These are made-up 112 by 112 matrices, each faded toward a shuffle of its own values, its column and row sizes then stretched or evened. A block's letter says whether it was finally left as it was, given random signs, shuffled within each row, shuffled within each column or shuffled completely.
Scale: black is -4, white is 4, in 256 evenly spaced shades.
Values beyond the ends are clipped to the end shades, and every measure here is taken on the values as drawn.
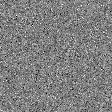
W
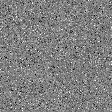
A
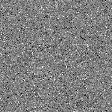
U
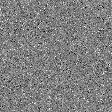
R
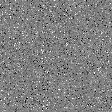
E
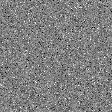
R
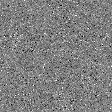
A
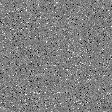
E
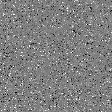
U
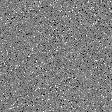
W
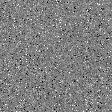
R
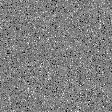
R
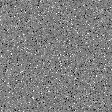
W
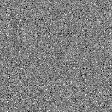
U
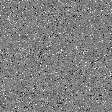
A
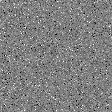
R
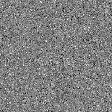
U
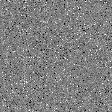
E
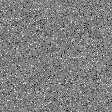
A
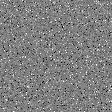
W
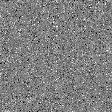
U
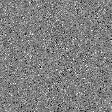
R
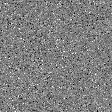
A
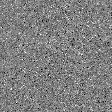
R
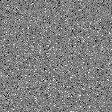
U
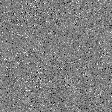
E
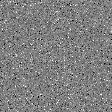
E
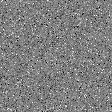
W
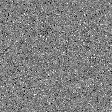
A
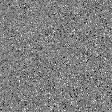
R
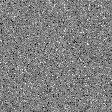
W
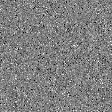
U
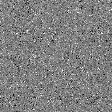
E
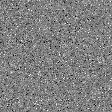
A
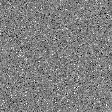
R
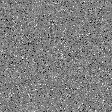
A
